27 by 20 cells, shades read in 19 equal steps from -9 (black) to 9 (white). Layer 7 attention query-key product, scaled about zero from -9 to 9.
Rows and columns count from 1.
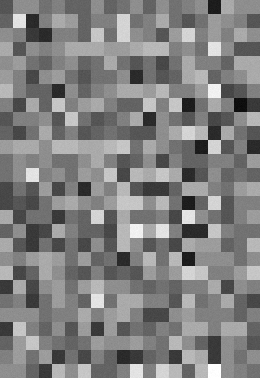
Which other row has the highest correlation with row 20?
6
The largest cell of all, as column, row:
17, 27
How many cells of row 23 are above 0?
8
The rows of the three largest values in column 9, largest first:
13, 11, 5
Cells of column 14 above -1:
13
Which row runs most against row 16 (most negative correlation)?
19
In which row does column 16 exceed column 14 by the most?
26
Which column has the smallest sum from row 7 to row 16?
18
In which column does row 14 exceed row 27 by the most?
4
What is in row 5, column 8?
-1
